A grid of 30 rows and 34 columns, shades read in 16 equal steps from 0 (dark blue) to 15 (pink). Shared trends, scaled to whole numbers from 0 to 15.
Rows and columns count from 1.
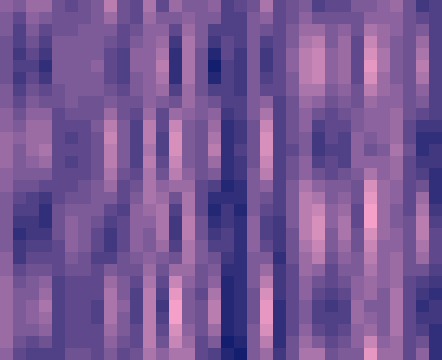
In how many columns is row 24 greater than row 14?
8
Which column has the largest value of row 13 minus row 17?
17
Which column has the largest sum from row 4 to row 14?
29
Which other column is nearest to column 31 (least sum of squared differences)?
1
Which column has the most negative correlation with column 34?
12
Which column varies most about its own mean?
14
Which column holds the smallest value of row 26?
18
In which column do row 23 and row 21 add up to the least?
19
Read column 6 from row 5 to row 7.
7 7 7
